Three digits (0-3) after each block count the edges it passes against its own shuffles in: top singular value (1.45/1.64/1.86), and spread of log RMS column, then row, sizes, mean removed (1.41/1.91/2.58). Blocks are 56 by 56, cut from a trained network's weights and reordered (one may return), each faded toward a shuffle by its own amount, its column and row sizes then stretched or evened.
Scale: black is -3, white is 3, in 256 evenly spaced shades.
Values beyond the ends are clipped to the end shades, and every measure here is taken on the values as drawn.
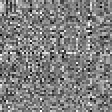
3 2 0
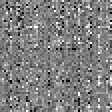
0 3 1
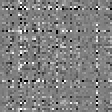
3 3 3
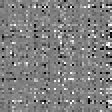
0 3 3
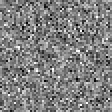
0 0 0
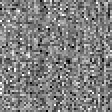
0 0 0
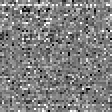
1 1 1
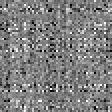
2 1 3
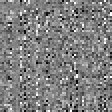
1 3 2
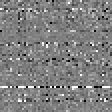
2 1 3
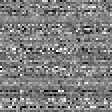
2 1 3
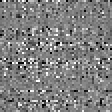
1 1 3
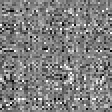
1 0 3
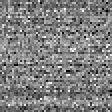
2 0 0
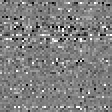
0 0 3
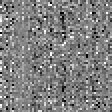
0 3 1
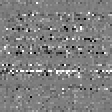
1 0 3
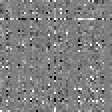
1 3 2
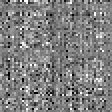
1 2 3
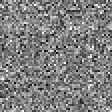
1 0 1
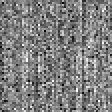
2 1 0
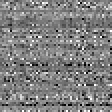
2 2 3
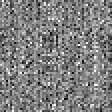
1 1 1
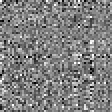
3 2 2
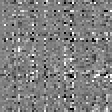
1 3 3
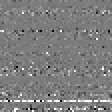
3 0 3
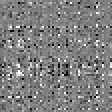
1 3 3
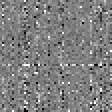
0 3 1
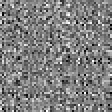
3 2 2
